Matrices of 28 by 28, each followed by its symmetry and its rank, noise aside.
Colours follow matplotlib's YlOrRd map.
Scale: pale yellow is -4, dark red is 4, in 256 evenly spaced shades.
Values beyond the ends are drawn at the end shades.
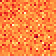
symmetric, rank seven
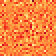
no symmetry, rank five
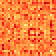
symmetric, rank five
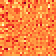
antisymmetric, rank six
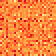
no symmetry, rank five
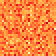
no symmetry, rank six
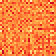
symmetric, rank five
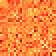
symmetric, rank five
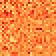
no symmetry, rank six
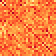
symmetric, rank seven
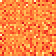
symmetric, rank six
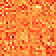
no symmetry, rank six
